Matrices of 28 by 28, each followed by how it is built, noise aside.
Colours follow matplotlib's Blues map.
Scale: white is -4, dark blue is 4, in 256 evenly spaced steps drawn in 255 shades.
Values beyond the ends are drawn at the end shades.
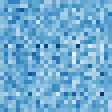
low rank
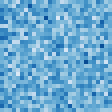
noise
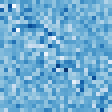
banded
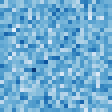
noise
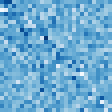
banded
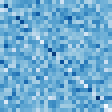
diagonal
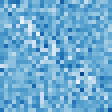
banded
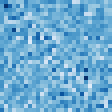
banded
